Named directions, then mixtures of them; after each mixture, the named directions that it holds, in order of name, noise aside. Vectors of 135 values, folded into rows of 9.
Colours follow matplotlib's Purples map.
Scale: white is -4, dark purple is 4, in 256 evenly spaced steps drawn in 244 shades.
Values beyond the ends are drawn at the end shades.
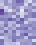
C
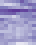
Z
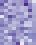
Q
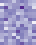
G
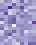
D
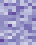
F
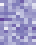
C, G.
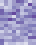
C, F, Z.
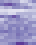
Z.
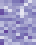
C.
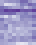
Z.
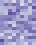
F.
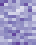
F, Q, Z.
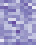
C, F, G.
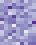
D.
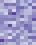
F.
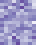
F, G, Q.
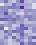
C, D, G.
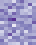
C, D, F.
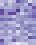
C, F, Z.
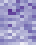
F, Z.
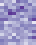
F, G, Z.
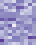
C, D, F.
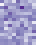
F, G.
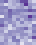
G, Q, Z.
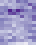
F, Z.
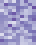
F.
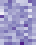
C, Q, Z.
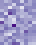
D.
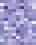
G.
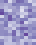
C, Q.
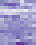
Z.
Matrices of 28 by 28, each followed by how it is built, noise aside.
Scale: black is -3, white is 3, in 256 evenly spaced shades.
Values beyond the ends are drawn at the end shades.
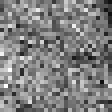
smooth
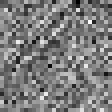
Hankel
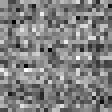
blocks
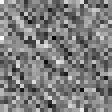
Toeplitz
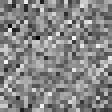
Hankel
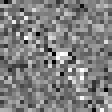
banded
